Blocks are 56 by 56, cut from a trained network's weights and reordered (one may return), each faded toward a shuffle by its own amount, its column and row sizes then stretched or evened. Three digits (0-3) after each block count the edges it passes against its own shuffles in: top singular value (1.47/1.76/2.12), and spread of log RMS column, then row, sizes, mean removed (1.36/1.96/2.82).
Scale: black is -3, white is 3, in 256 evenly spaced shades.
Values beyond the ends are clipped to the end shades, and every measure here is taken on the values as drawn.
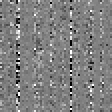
2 3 0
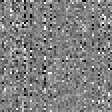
1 3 1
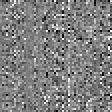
2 3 1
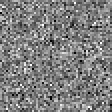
0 0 0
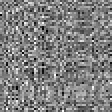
3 2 0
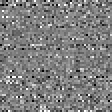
0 0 3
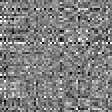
3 2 2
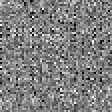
2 2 1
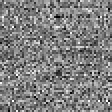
2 0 1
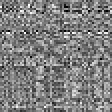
3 0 2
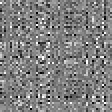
3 3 2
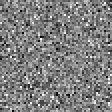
0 0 0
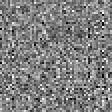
2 1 1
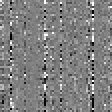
3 3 0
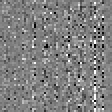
1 3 1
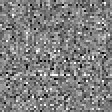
1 1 1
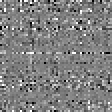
0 2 3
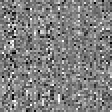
1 3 0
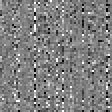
2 3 0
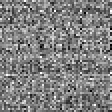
2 1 0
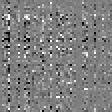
2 3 2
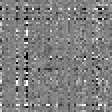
3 3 2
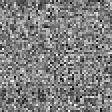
2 0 0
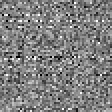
1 0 2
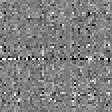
1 2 2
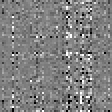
0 3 2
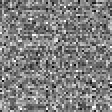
2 1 0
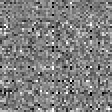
1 2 2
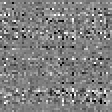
0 2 3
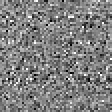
1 0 1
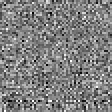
2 0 1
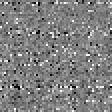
1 1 2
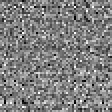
2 1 1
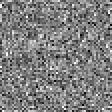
2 0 0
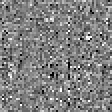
1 2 1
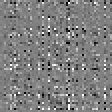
2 3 2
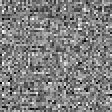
1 1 1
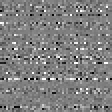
1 1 3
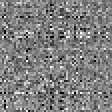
3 2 2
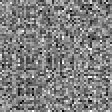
2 1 0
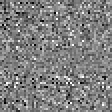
0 1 2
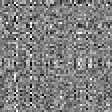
3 2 2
